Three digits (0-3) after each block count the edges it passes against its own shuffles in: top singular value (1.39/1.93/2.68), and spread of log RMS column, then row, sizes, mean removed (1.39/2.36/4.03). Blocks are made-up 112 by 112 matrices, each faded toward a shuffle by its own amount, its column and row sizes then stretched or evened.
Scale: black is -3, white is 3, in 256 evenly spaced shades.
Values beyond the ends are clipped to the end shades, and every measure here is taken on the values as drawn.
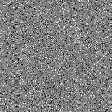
2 0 0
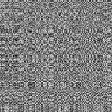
3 0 2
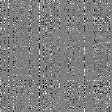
2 3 2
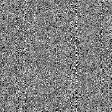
1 2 0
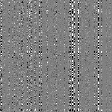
3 3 1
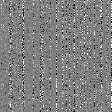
2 3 0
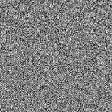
2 1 0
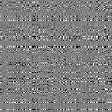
3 2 3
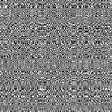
3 0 3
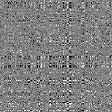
3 2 2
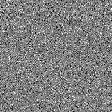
2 0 0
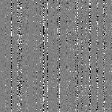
1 3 1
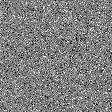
0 0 0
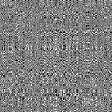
3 2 2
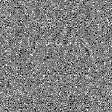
2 1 1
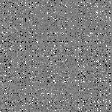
0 2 2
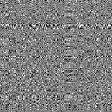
3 1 2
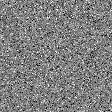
0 0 0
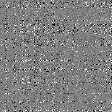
0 2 2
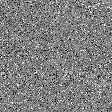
0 0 1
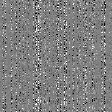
1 3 1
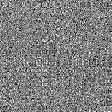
2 0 0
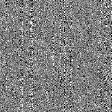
2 2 0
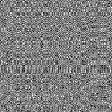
3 1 0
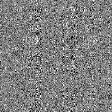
1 2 1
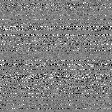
0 0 3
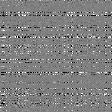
3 2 3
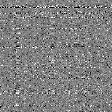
2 1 2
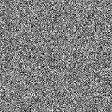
2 1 1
